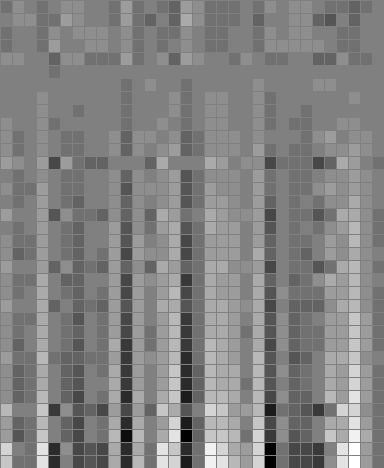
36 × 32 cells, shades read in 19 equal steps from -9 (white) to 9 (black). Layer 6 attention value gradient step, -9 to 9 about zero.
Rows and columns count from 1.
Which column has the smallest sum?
30
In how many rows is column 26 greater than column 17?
11
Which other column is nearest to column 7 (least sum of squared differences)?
25
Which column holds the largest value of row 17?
23
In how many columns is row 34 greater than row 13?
11
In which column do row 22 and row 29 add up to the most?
16
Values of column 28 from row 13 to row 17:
2 -1 -2 -1 1
